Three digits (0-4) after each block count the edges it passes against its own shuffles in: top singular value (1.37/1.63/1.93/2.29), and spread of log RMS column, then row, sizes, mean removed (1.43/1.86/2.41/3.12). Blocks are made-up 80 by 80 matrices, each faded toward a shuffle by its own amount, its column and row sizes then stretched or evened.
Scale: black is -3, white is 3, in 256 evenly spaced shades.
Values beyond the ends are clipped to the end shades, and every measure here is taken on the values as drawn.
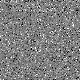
0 1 1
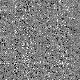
1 2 0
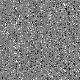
0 2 0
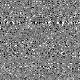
3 0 3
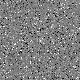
0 0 0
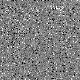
0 2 2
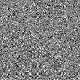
3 0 1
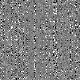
0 4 1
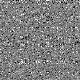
2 0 2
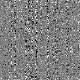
0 4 2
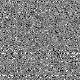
2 0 3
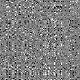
4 3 1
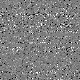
1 0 3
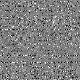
3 0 3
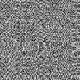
4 0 0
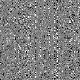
3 3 0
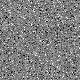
1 0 0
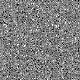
2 2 0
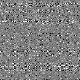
3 1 4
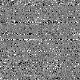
1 1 4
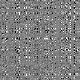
4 4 3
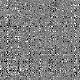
2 4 3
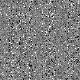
0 3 0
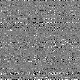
3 1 4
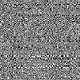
4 0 3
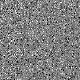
2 1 1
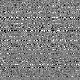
4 1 4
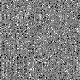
3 0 1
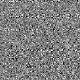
3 2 3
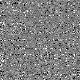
1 2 3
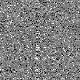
3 1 2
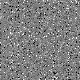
0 2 0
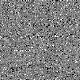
2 0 2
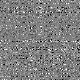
1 1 4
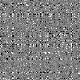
4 2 3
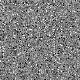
1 1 1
